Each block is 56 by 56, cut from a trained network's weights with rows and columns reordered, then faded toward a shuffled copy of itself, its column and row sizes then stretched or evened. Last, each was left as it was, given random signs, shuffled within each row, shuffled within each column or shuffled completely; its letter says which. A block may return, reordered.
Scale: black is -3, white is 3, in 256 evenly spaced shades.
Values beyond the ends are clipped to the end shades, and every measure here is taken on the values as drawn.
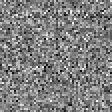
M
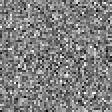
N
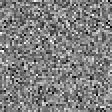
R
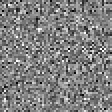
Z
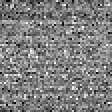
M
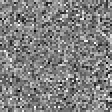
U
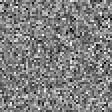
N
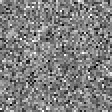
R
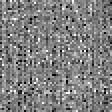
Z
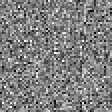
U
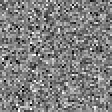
N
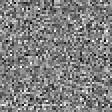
U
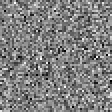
M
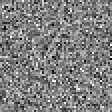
R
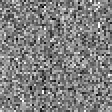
N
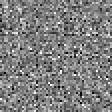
Z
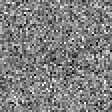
R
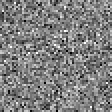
R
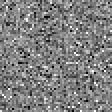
R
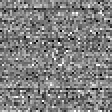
M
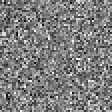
U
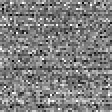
M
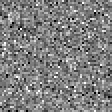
R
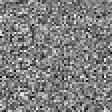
Z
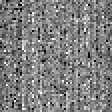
N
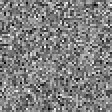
M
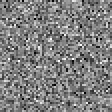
M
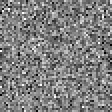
N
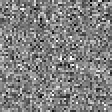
U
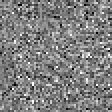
Z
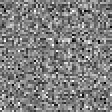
Z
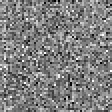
N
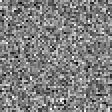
R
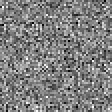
Z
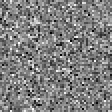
N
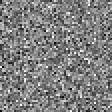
N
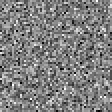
R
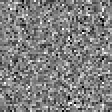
N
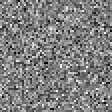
R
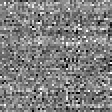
Z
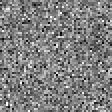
R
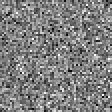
R
